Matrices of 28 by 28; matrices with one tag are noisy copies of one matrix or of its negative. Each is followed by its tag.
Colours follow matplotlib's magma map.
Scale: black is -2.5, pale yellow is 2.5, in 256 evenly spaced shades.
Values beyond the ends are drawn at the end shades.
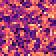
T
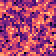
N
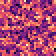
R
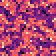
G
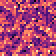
G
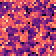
N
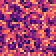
T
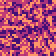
R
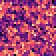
N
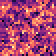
N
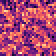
G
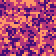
N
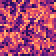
G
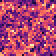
N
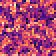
G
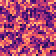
G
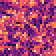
N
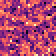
R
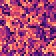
T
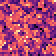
T
